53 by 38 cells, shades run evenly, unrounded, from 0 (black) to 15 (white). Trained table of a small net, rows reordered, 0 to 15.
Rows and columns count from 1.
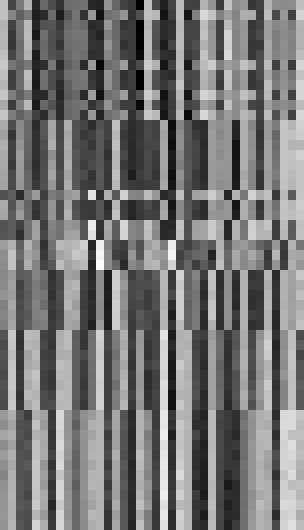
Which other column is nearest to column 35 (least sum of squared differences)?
3
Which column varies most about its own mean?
21
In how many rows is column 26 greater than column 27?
14
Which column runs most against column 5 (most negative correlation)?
29
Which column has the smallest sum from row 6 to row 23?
22
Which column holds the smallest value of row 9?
18
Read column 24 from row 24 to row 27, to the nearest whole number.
5 4 5 6
